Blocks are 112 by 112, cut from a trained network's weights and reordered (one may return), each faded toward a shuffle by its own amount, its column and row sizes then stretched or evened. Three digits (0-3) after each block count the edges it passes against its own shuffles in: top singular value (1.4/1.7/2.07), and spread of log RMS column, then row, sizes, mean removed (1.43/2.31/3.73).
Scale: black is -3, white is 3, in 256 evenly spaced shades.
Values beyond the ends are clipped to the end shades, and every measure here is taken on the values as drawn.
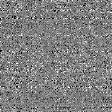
0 2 2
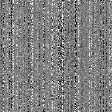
3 3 1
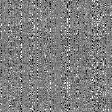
1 3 0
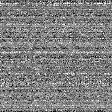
3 0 2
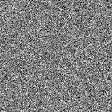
1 1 0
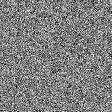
1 0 1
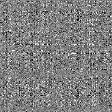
1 1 2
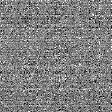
2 2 0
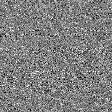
0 0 2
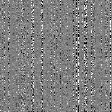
1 3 0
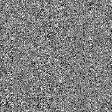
1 2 0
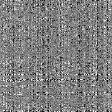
3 2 2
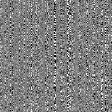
3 3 0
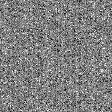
0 0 1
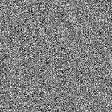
2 1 0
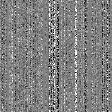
3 3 0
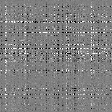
3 2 3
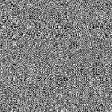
3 1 2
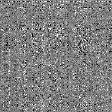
0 2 2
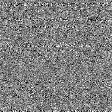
1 0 2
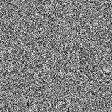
2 0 0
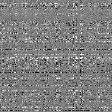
2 2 3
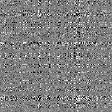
2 2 3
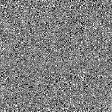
1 1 2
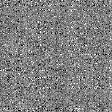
0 1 2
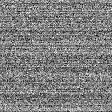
3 0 0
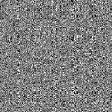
3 2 1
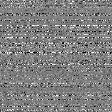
1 0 3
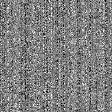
2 2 0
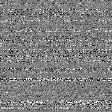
1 0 3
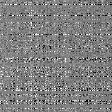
2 1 3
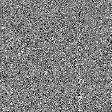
0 2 1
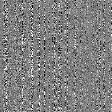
0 3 0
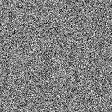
1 0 0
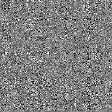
1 2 2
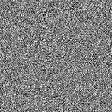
2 0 1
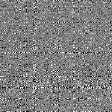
3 2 3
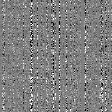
2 3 0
